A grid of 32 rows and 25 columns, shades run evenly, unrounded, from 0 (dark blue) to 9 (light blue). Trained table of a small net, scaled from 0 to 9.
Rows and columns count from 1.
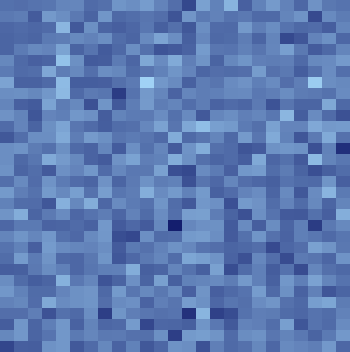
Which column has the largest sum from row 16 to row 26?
15
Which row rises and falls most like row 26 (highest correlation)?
19
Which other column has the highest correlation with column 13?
23
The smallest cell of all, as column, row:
13, 21
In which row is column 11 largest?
8
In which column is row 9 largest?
5
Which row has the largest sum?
12
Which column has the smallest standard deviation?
3
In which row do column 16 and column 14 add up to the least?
29
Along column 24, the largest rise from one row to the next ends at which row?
28
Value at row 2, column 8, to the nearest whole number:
6
